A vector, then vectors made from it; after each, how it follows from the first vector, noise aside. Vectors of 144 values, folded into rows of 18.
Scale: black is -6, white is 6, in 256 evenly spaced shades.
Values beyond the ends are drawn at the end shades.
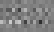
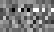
reversed, scaled up.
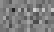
reversed.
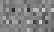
reversed.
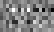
reversed, negated, scaled up.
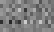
negated.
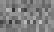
negated.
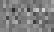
reversed.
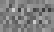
reversed, negated.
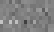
partly zeroed.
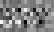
scaled up.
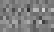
reversed.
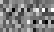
reversed, scaled up.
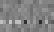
partly zeroed.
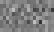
reversed, negated.
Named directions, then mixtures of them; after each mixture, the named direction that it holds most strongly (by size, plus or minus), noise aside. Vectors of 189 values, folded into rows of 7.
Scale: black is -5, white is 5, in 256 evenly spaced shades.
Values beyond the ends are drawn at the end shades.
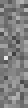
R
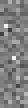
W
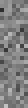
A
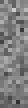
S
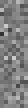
W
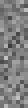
R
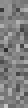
A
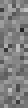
A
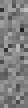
A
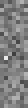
R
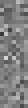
R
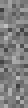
A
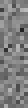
A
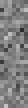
A
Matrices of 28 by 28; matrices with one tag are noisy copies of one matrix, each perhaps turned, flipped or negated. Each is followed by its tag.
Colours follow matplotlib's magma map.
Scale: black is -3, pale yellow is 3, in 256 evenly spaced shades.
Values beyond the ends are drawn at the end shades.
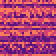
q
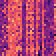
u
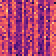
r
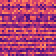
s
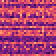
q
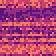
u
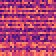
s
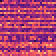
s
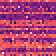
q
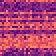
u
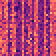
r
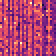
s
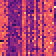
u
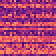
q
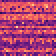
q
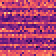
r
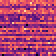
s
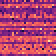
q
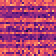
r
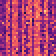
r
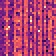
s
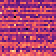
s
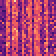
r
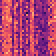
u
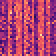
r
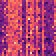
u
